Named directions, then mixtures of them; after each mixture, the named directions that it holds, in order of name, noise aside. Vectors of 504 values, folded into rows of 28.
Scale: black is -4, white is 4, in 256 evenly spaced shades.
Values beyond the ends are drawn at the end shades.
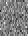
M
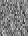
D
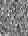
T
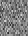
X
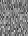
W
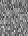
W.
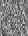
D.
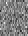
M.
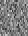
D, T.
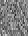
D, T.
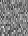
W.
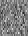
D, X.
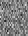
X.
